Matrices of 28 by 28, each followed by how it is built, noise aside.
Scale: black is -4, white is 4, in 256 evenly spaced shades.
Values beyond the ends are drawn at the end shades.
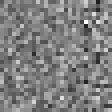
uneven columns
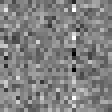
uneven columns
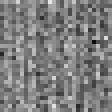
blocks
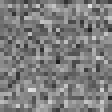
blocks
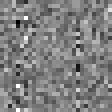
uneven columns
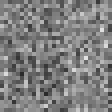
blocks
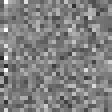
uneven columns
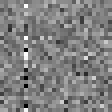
uneven columns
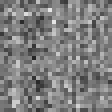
blocks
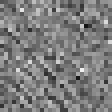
Toeplitz
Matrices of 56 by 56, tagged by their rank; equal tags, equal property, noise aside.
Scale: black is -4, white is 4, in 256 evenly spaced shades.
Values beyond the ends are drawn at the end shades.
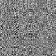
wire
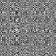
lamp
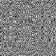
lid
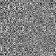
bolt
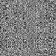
lid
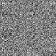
lid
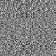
wire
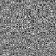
wire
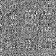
lid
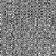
wire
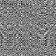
lamp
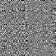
wire
